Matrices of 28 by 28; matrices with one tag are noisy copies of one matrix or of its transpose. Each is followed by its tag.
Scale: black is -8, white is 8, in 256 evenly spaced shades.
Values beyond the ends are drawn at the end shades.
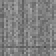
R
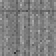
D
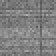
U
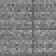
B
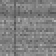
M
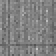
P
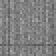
P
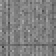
P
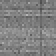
U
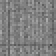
P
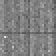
B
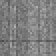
U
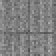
B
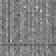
P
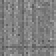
R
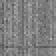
R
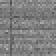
D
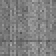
U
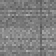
U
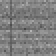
D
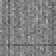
P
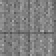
B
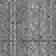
U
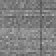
U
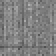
R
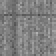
M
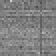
U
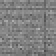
P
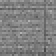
P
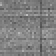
U
